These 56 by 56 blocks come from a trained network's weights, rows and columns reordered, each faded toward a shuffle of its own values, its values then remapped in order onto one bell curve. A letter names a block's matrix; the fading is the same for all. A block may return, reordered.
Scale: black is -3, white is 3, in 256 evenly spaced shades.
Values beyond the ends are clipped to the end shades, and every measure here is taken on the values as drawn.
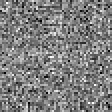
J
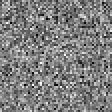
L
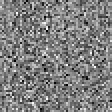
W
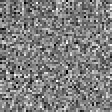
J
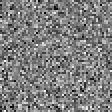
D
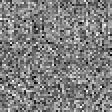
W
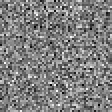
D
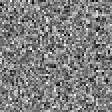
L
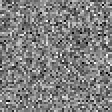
D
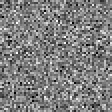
D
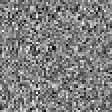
J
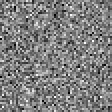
L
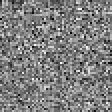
D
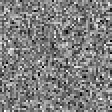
L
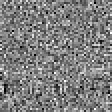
J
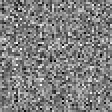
W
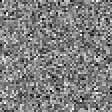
L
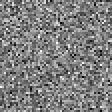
L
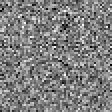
D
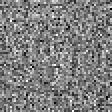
W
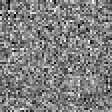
J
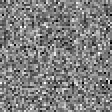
D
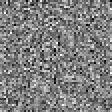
W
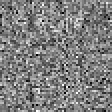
J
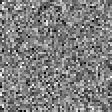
L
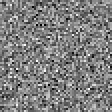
L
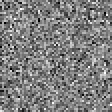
L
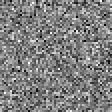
D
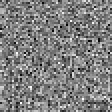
J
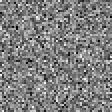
L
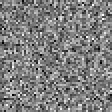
D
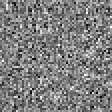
J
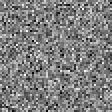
D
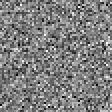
L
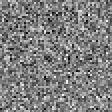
D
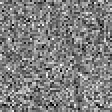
D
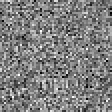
J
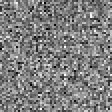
W
